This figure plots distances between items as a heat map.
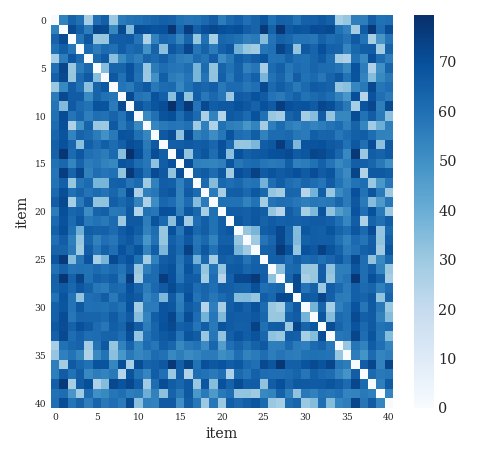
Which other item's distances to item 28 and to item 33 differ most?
32
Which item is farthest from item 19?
1
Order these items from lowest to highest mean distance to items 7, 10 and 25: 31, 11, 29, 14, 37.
11, 31, 37, 29, 14
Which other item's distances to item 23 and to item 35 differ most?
4
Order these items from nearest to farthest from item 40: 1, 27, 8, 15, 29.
27, 15, 8, 29, 1
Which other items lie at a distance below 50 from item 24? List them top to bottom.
3, 13, 22, 23, 29, 39
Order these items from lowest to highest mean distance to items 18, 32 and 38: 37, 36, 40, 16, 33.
40, 33, 37, 16, 36
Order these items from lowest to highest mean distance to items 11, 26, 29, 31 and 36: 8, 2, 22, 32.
2, 22, 8, 32
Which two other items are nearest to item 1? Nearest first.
36, 9
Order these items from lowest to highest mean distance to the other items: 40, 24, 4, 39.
39, 40, 4, 24
